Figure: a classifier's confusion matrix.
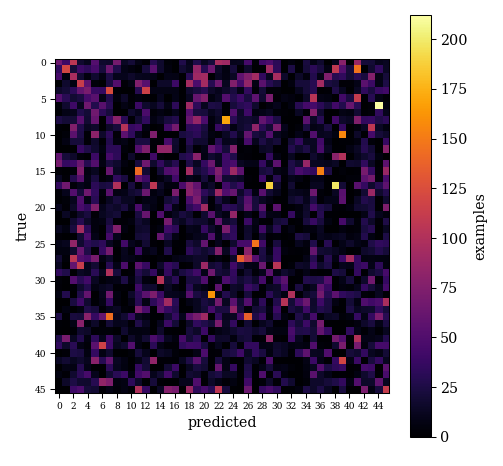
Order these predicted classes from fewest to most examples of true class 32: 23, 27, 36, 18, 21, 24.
27, 24, 23, 18, 36, 21
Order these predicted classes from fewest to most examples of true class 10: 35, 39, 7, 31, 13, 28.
31, 28, 7, 35, 13, 39
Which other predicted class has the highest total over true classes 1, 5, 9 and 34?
41
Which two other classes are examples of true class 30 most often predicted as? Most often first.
14, 43
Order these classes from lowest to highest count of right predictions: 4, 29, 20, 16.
16, 29, 4, 20
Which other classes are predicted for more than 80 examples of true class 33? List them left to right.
15, 31, 45
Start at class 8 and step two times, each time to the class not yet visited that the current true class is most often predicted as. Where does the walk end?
3
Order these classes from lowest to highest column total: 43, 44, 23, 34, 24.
34, 44, 23, 43, 24
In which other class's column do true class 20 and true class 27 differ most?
25
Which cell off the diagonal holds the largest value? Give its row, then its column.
6, 44
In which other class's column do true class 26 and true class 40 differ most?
22
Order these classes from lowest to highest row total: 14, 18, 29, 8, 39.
29, 39, 14, 18, 8
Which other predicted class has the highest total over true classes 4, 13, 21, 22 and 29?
7
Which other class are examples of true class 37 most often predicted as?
36
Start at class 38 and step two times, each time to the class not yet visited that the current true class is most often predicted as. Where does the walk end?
39
